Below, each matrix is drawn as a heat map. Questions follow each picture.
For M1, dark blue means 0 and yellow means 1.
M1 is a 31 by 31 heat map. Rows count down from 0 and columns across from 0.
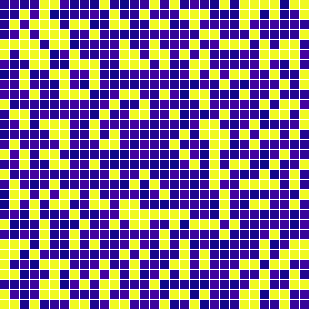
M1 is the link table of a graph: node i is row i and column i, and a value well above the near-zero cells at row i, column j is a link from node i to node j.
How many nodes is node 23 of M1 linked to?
5
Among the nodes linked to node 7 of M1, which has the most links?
node 5
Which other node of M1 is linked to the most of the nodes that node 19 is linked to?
node 24
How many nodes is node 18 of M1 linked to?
10
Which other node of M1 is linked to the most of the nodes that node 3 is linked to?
node 12
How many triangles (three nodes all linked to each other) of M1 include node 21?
6
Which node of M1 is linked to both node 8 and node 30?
node 28
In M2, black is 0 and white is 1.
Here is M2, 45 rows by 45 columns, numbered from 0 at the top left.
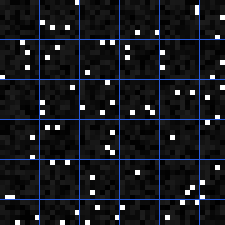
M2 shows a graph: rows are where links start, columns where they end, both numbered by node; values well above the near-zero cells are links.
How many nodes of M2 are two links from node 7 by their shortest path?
2
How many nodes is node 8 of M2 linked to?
3
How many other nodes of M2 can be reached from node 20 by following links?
5
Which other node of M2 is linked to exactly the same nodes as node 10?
node 13
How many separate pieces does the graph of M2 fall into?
12
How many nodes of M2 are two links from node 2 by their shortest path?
2
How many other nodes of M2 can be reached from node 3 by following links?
4
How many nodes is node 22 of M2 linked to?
4
